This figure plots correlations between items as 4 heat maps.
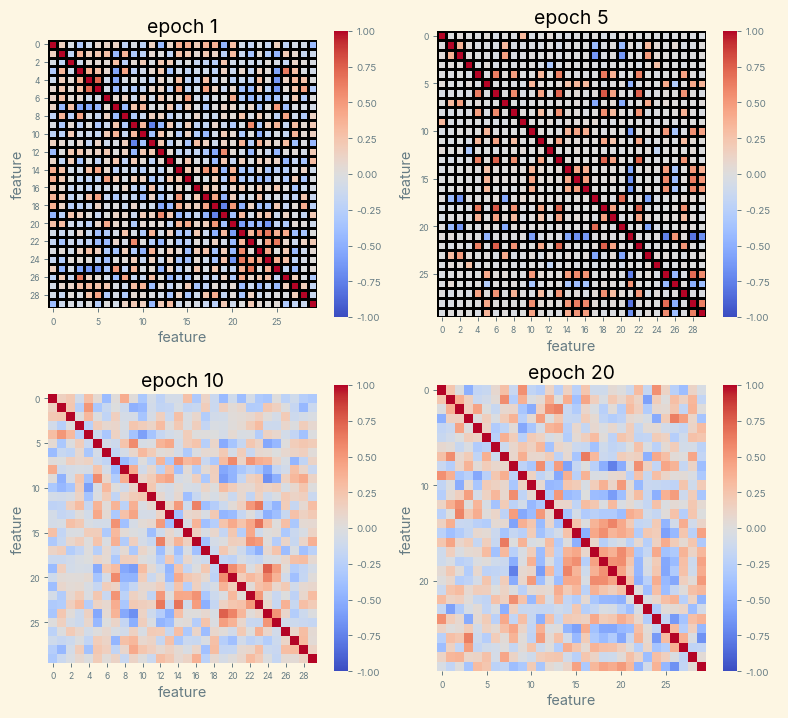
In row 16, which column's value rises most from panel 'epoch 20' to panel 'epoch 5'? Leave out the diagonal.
15
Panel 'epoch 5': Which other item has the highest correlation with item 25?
28
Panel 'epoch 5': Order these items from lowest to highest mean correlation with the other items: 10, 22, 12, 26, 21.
21, 26, 12, 10, 22
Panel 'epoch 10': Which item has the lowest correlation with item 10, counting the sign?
4
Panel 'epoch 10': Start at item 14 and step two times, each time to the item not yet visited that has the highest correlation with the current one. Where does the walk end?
12
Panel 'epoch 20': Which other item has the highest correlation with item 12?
2
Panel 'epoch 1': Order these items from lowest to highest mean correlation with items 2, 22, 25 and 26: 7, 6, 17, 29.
6, 17, 29, 7
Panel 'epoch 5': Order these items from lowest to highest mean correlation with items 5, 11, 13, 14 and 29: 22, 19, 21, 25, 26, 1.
21, 26, 1, 19, 22, 25
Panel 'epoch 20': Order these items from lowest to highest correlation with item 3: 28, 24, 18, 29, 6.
24, 29, 18, 6, 28
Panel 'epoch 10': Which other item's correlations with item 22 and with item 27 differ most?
7
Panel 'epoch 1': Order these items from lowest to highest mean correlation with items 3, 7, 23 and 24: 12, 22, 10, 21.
10, 12, 22, 21
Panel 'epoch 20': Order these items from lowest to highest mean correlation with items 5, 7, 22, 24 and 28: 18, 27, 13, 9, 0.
27, 18, 13, 9, 0
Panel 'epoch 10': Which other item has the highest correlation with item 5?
9
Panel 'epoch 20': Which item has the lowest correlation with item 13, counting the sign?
9
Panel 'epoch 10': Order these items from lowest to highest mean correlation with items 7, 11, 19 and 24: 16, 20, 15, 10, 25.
15, 16, 10, 25, 20
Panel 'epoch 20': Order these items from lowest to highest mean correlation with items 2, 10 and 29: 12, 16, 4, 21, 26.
26, 16, 12, 4, 21
